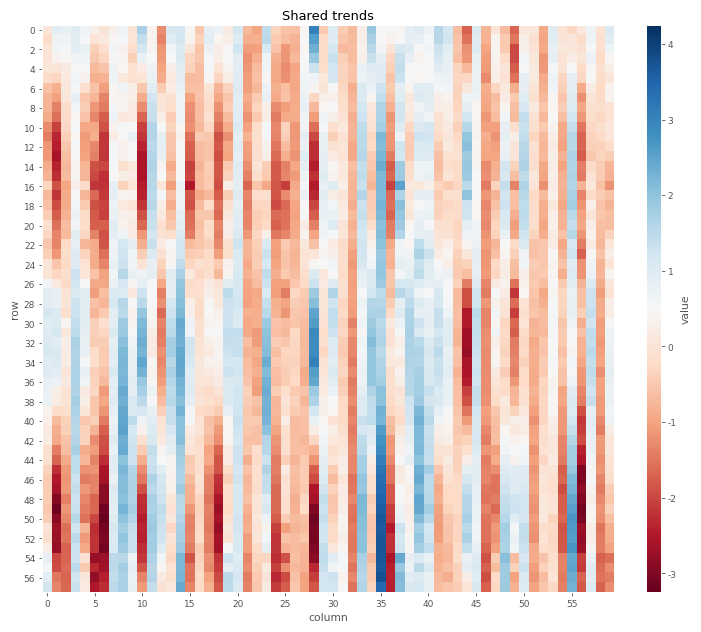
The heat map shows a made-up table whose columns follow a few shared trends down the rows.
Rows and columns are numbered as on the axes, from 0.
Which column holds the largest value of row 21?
35
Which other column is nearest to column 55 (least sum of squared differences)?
33
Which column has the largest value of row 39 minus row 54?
28
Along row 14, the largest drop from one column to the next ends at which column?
36
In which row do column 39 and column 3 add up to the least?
16
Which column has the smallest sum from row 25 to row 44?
44
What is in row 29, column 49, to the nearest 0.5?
-2
